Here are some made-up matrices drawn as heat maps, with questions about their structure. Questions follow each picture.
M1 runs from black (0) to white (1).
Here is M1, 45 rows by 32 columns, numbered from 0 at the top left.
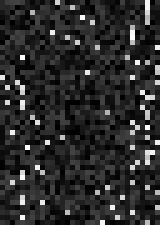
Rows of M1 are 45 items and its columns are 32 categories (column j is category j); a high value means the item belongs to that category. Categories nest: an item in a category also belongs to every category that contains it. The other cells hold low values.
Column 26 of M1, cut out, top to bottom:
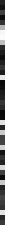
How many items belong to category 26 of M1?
11
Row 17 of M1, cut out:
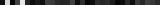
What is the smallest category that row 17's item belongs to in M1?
1
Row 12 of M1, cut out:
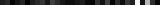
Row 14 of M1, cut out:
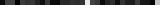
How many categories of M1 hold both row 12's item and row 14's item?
0
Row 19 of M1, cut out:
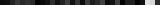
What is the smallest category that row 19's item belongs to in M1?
30
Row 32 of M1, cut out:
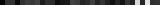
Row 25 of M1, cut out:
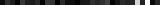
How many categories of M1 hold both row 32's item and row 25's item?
2
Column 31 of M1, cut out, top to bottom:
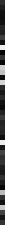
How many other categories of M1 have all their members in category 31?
5
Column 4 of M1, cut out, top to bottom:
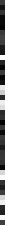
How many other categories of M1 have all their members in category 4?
6
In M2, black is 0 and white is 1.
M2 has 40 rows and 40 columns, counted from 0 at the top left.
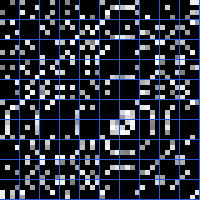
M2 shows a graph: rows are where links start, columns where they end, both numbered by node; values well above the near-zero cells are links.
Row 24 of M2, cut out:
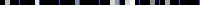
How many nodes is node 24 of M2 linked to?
9
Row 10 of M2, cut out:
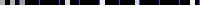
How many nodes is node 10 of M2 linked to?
7
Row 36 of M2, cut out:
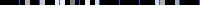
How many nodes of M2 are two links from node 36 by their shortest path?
2
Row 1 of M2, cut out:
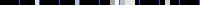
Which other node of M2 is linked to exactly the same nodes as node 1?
node 30
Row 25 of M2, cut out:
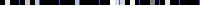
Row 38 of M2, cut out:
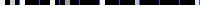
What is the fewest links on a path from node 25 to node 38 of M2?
6
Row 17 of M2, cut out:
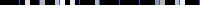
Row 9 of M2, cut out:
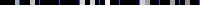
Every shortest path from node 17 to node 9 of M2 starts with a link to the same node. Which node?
node 8
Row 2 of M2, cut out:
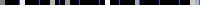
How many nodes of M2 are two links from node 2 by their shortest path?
10
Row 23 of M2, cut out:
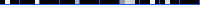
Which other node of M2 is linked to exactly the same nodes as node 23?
node 22
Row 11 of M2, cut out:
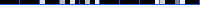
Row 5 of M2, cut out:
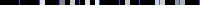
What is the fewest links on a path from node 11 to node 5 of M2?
2
